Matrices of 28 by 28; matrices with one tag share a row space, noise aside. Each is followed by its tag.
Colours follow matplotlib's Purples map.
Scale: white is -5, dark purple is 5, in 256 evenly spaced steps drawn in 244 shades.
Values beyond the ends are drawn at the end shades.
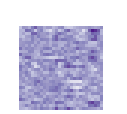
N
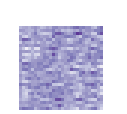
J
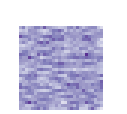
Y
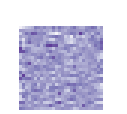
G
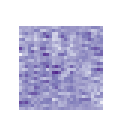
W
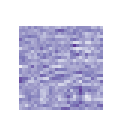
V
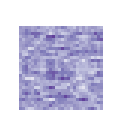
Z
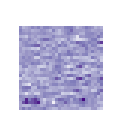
J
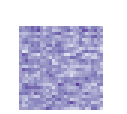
J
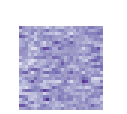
W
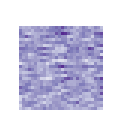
Y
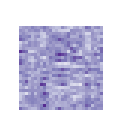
V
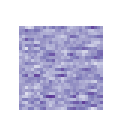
Z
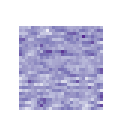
Y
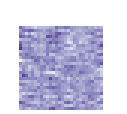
G
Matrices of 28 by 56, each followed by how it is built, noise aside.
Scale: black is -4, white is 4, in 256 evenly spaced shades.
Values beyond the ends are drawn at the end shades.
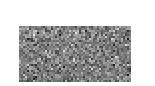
low rank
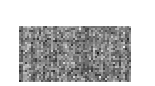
blocks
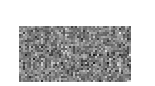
low rank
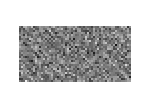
Toeplitz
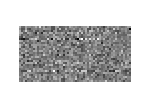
uneven rows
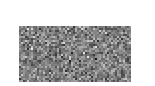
noise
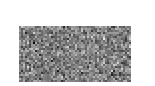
repeating rows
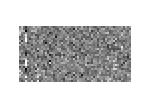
uneven columns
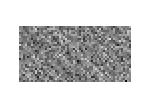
Toeplitz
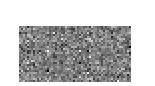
uneven columns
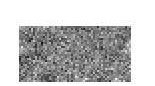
smooth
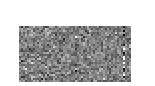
uneven columns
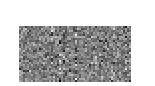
uneven columns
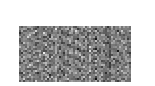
repeating rows
